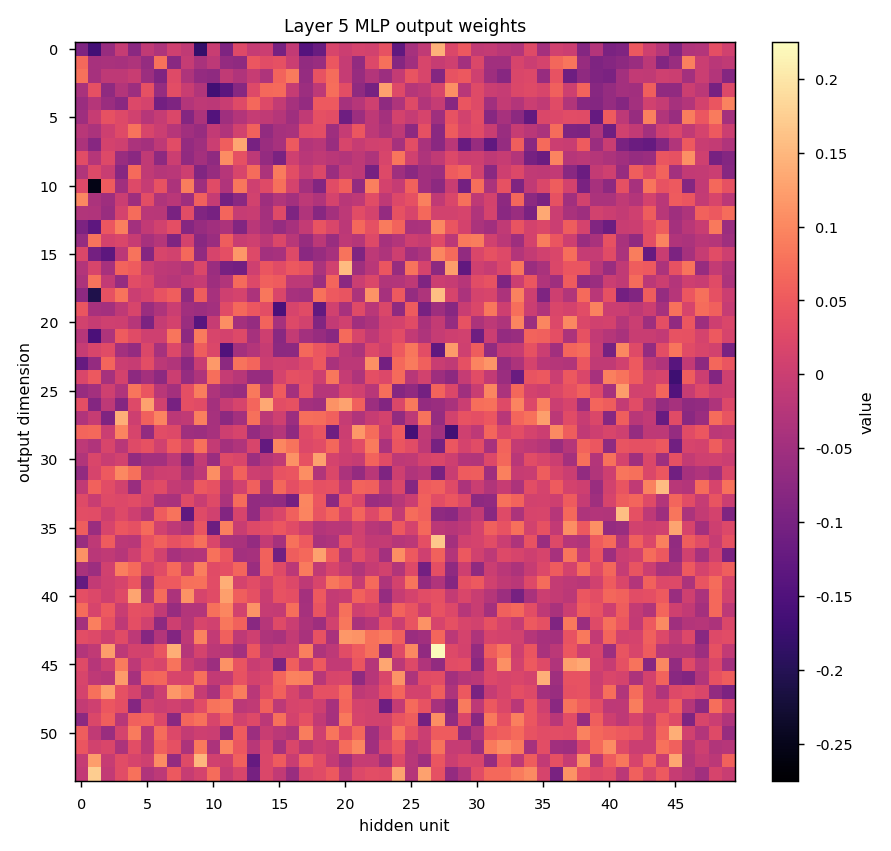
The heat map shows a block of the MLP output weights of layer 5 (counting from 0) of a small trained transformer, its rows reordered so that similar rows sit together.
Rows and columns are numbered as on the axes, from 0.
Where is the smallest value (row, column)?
10, 1
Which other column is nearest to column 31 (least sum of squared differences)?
39
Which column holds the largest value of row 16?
20
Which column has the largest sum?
37
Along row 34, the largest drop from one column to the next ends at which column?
8
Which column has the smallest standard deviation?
47
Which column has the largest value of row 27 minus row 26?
3
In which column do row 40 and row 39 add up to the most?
11
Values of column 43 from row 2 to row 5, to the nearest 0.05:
0 0.05 0 0.1
